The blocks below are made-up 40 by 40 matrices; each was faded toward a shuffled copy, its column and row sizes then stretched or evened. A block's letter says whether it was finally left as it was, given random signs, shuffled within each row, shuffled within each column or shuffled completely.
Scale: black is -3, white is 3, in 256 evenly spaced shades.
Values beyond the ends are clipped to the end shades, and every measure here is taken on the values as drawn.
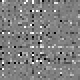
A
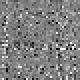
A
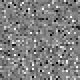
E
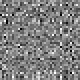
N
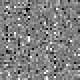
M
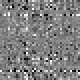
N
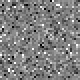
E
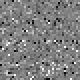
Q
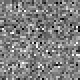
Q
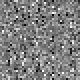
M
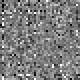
A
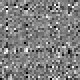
N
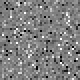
E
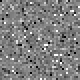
E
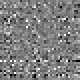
N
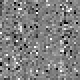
M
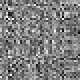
N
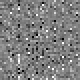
M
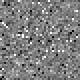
E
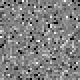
E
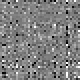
N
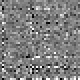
N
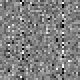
M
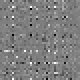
N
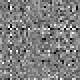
N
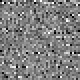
Q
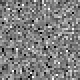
E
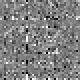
A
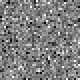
E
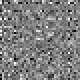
N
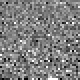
Q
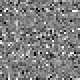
Q
